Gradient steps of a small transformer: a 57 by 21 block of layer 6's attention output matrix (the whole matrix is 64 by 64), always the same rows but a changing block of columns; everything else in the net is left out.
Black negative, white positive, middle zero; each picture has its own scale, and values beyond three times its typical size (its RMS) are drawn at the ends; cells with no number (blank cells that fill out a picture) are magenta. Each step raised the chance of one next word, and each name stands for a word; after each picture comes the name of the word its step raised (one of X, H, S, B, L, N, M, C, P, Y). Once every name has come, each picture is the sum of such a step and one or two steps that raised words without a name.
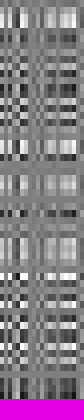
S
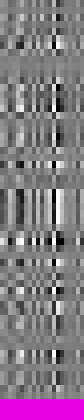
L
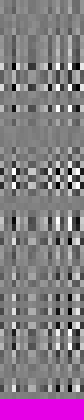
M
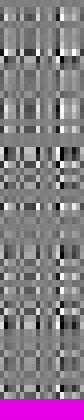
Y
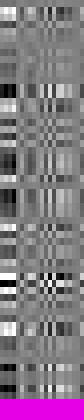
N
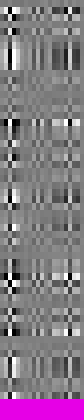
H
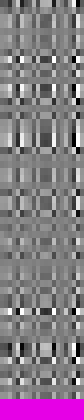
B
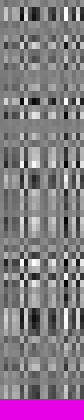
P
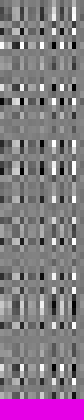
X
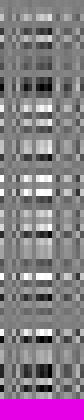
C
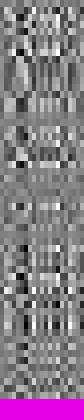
Y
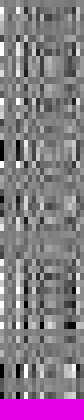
Y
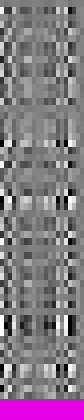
C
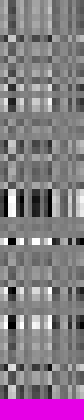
L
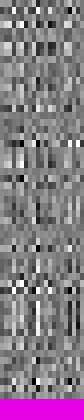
N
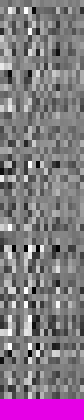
M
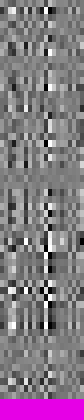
L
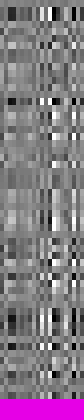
P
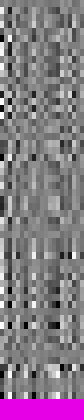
S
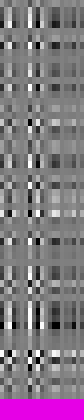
B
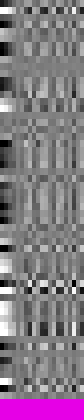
N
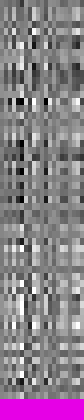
X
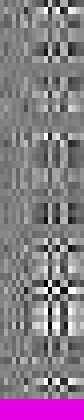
B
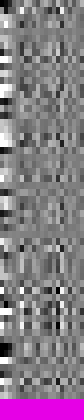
B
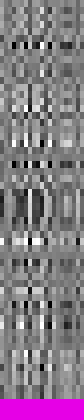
L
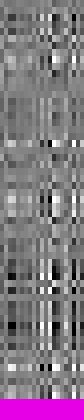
H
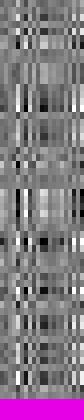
L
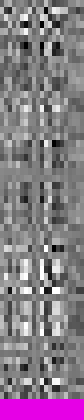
H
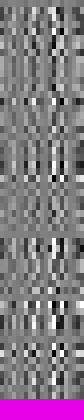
X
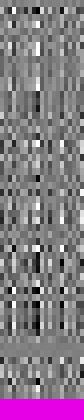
C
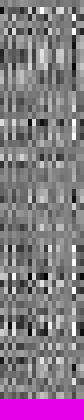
H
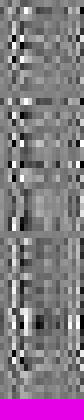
P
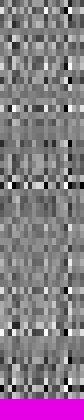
M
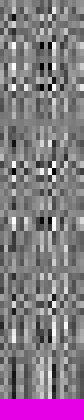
M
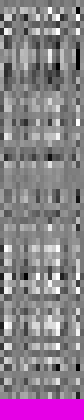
H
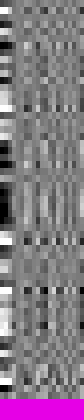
L
